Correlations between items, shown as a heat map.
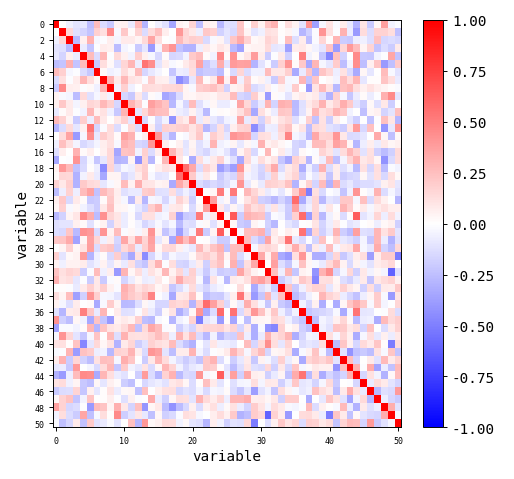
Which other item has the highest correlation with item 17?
3
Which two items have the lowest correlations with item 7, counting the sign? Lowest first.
18, 19
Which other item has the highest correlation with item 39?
1
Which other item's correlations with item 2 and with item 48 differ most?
5
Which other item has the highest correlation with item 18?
19
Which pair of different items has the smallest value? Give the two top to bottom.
31, 49
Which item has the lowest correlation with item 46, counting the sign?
29
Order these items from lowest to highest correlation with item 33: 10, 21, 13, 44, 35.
35, 21, 44, 13, 10
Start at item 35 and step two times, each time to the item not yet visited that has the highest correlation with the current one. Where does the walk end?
23
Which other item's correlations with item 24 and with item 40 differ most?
4
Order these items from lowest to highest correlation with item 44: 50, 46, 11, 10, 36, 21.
10, 11, 46, 50, 21, 36
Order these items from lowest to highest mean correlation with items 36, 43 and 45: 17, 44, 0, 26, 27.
27, 0, 26, 17, 44
